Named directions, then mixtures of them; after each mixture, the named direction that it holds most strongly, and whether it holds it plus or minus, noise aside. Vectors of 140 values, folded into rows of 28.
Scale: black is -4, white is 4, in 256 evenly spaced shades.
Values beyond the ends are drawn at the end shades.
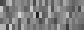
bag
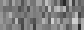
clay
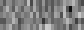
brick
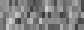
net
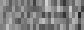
net, plus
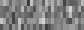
brick, minus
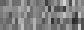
clay, minus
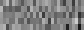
clay, plus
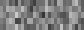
net, plus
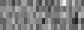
clay, minus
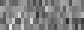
net, plus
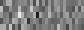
bag, plus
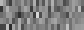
bag, minus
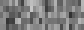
net, minus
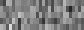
bag, plus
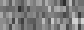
clay, plus
